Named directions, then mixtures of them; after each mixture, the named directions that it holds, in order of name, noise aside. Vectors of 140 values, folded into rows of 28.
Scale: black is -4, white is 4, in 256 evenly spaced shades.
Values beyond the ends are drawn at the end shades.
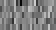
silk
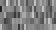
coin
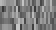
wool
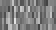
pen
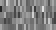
coin, wool.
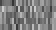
pen, wool.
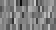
silk.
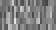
pen.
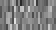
pen, silk.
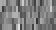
coin, wool.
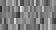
coin, pen.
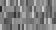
coin.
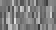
pen.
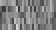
pen, wool.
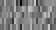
silk.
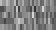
coin, wool.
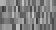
wool.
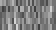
pen, wool.
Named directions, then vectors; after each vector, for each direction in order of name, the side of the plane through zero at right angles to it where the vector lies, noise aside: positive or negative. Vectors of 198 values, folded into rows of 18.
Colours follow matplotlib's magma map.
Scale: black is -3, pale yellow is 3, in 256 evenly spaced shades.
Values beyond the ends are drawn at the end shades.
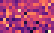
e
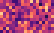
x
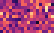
positive, positive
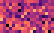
negative, positive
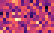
negative, negative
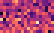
negative, negative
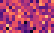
positive, negative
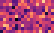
positive, positive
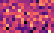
positive, negative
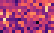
positive, positive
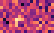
negative, negative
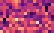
negative, negative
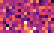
negative, positive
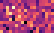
positive, negative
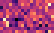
positive, positive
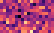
negative, positive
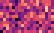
positive, positive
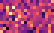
positive, negative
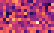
negative, negative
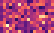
positive, negative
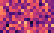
negative, positive
